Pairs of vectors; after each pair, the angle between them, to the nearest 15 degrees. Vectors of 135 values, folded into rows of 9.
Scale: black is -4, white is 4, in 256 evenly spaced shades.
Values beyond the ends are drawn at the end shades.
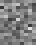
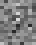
45 degrees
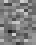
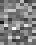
90 degrees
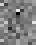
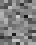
90 degrees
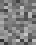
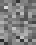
30 degrees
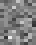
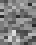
45 degrees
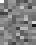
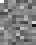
15 degrees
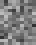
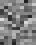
105 degrees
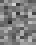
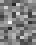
165 degrees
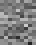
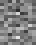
120 degrees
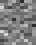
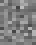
90 degrees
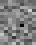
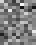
120 degrees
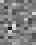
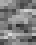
75 degrees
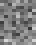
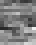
75 degrees
